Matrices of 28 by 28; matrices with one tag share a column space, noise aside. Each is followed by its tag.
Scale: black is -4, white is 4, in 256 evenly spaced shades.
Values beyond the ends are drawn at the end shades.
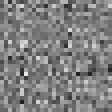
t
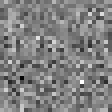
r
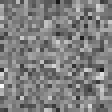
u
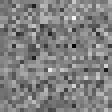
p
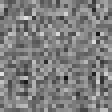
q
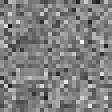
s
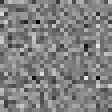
s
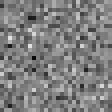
p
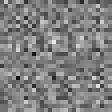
s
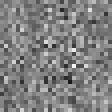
r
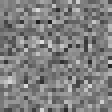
r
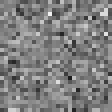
q
